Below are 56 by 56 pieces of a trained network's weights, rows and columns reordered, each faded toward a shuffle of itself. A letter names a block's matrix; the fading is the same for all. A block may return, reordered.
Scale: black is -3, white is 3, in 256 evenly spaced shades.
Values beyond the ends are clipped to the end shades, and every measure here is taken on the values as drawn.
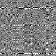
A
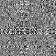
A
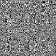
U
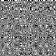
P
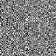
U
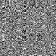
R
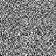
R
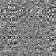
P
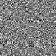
R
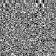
R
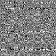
A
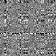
P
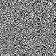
R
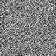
R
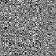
U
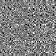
U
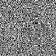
R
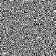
U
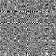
P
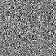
R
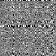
P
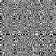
P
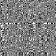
P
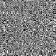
U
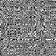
A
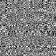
A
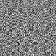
R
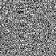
R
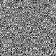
R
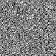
R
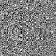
R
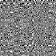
A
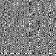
P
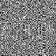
R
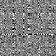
P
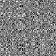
U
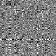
P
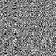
R
